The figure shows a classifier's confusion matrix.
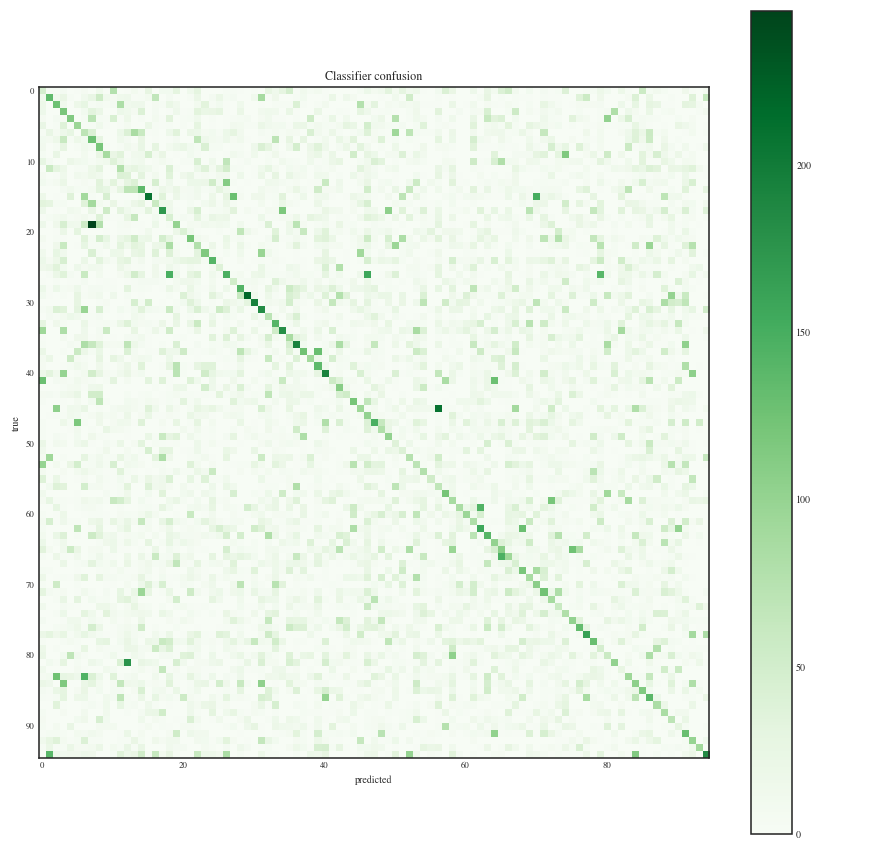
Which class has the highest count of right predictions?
29
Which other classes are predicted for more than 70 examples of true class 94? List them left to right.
1, 26, 52, 84
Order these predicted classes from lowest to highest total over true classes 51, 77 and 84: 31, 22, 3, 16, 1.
16, 1, 22, 31, 3
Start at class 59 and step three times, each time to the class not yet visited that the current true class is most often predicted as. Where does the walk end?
70
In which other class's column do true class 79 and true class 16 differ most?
7
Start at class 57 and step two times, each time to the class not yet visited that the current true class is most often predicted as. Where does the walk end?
58
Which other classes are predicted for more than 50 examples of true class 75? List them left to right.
32, 42, 48
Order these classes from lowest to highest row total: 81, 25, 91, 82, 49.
82, 25, 91, 49, 81
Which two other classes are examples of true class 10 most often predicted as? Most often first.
65, 26
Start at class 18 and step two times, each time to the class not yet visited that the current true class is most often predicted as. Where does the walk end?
26
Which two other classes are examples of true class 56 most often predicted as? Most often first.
36, 50
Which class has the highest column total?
46
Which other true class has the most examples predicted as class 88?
30
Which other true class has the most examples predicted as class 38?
4
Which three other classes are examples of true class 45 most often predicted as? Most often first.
56, 2, 67
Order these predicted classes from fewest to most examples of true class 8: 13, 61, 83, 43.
13, 43, 61, 83
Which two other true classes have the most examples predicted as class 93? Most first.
47, 73
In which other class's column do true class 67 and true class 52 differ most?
1
